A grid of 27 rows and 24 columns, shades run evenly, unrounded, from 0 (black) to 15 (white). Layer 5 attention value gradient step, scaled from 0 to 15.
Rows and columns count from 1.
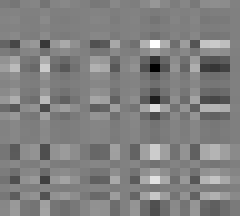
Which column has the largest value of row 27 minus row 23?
5
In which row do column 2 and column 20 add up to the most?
9
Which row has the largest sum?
6
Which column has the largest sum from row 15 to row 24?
16
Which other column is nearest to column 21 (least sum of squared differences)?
23
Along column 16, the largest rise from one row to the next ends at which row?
14
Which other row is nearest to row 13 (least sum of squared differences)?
8
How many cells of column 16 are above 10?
6
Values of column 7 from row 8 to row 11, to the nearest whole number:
6 5 7 7
